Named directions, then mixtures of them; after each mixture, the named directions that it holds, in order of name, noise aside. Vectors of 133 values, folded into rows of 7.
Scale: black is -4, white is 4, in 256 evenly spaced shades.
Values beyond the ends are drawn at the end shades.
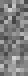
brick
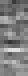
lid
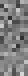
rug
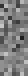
rug.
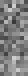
brick.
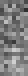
brick, lid.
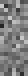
rug.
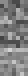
lid, rug.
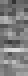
lid.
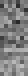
brick, lid, rug.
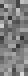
rug.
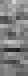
lid.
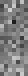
brick, rug.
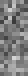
brick.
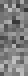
brick, lid, rug.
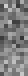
brick, lid, rug.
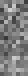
brick.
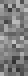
brick, lid, rug.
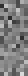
rug.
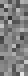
rug.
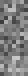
brick.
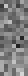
brick, lid, rug.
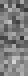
brick, lid, rug.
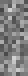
brick.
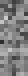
brick, lid, rug.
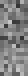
brick, lid, rug.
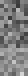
lid, rug.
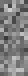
brick.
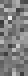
brick, rug.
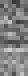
lid, rug.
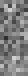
brick.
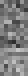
brick, lid, rug.
